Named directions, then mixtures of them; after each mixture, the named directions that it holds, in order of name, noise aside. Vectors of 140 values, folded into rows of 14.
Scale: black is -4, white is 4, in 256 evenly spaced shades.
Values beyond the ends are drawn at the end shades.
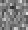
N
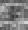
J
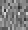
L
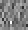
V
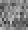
J, V.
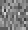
L.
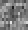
J, V.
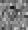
J, N.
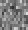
N.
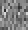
L.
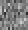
J, L.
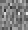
L, N.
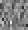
V.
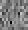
L, V.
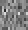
L.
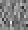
V.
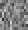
N, V.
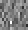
V.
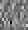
V.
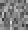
N, V.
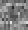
J, V.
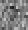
J, N.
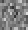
N.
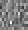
L, V.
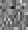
N, V.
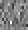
V.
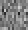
L.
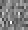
L, V.
